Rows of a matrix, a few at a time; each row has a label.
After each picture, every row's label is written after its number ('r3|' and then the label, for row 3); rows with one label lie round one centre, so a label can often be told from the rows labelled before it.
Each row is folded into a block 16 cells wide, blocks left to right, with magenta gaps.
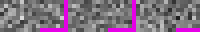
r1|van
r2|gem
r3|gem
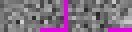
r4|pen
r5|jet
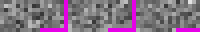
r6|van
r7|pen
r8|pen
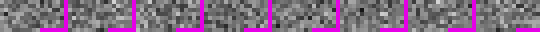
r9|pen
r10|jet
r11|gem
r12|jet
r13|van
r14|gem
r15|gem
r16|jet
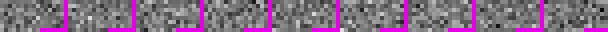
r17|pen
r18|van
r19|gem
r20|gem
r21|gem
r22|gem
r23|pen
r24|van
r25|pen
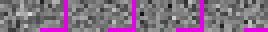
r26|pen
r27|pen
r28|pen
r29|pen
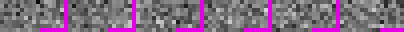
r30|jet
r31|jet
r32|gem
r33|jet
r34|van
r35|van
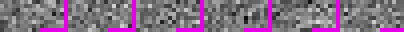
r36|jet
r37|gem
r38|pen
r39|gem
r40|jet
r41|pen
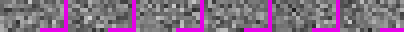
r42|gem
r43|van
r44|pen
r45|van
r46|jet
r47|jet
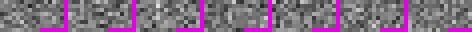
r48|pen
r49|gem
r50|van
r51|jet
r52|gem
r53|van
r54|pen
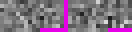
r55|gem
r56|gem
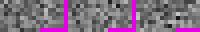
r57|jet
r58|pen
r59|gem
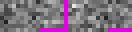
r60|jet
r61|van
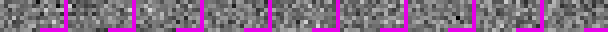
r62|jet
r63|jet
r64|van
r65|pen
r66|pen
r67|jet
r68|van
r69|gem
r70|gem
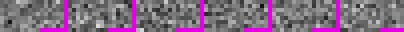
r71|pen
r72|van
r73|gem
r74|jet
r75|pen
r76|van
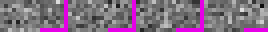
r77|pen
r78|pen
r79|van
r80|jet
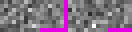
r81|van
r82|gem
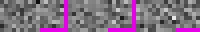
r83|jet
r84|pen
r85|pen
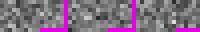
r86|gem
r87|van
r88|gem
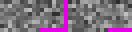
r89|gem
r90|van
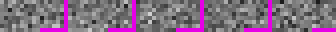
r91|gem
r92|pen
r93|van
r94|jet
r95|van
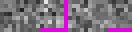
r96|jet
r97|van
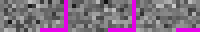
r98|pen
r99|jet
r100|pen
